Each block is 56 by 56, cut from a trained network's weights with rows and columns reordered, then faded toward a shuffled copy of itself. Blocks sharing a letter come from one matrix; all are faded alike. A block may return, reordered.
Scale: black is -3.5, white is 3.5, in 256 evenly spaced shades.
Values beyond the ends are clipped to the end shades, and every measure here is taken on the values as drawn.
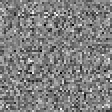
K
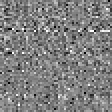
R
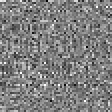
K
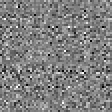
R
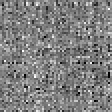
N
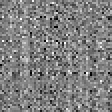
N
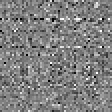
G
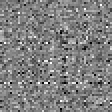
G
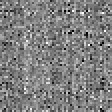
N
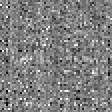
N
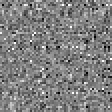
R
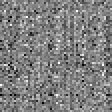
N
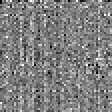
N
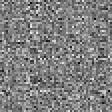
K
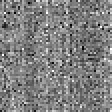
N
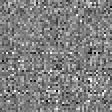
G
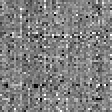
N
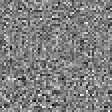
K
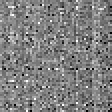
N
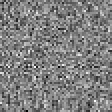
K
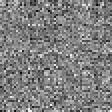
K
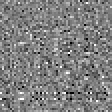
G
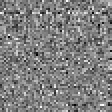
G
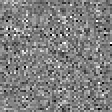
G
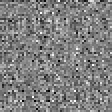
R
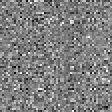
R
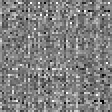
N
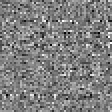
R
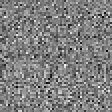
K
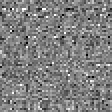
R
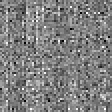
N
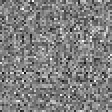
K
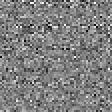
R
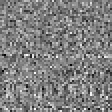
K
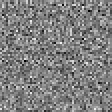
K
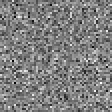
K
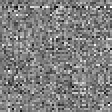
G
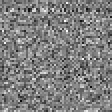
K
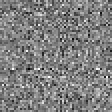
K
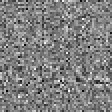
K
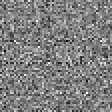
K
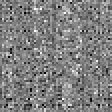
N
